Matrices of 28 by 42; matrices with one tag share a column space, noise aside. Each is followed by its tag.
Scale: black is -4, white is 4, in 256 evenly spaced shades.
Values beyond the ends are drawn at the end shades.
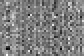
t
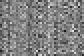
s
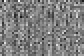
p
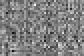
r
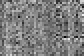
p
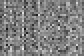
t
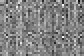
p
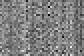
s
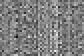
s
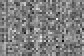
r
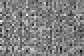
t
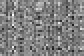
t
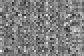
t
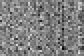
t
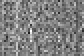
r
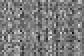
r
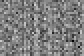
r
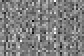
r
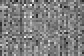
p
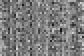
r
